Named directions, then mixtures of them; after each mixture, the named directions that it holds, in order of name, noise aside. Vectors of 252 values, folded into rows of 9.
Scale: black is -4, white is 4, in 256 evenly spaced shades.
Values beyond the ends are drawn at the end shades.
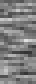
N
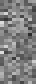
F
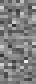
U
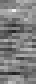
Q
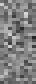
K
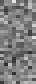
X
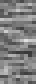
N.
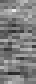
Q.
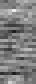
Q.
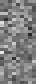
F.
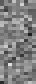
F, U, X.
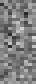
K.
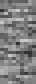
F, N.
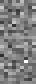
U.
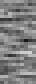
N.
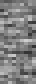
F, N.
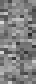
F, N.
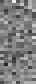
X.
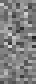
K.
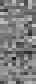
F, N, X.
